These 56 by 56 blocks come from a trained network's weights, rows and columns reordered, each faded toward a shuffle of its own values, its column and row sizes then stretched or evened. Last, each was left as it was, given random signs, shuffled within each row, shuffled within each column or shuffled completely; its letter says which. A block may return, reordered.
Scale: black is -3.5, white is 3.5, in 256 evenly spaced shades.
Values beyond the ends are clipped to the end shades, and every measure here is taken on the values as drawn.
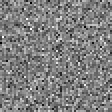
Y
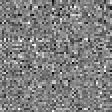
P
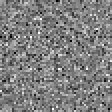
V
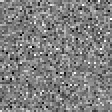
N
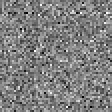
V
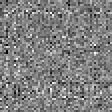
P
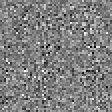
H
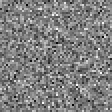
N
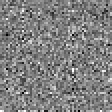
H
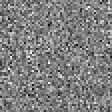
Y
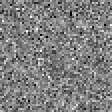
N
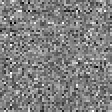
H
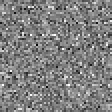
V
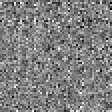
H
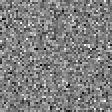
N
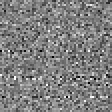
V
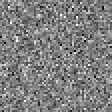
N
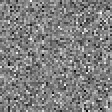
Y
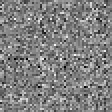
H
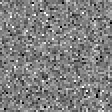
N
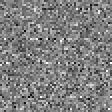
V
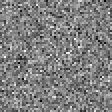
N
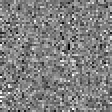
Y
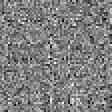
P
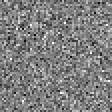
N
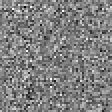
H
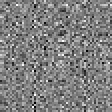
P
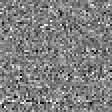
V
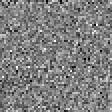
V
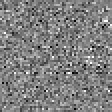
V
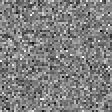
N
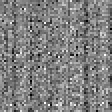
P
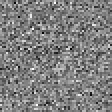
V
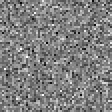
N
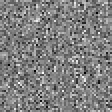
Y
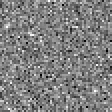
N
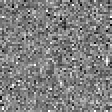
Y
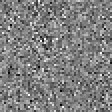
Y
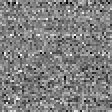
V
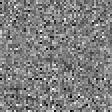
H
